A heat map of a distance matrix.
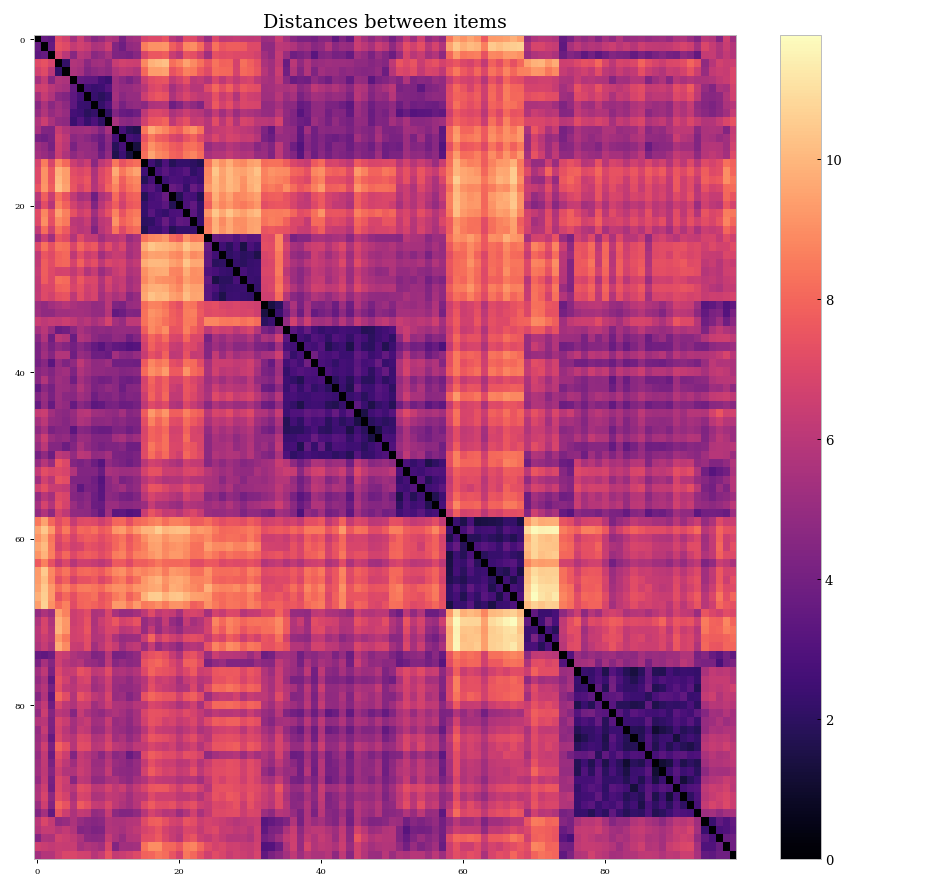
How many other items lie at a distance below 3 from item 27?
6
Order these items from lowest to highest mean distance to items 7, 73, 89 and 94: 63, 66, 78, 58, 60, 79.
78, 79, 63, 58, 60, 66
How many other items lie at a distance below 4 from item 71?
4
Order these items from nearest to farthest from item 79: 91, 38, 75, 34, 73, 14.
91, 75, 14, 38, 73, 34
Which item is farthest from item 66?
70
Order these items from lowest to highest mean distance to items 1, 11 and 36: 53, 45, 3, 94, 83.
45, 83, 53, 94, 3
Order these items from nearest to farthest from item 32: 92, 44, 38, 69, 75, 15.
44, 75, 38, 92, 69, 15
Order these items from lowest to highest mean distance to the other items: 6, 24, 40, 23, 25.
40, 6, 24, 23, 25
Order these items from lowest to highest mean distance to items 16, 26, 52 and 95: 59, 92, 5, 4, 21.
5, 21, 92, 4, 59
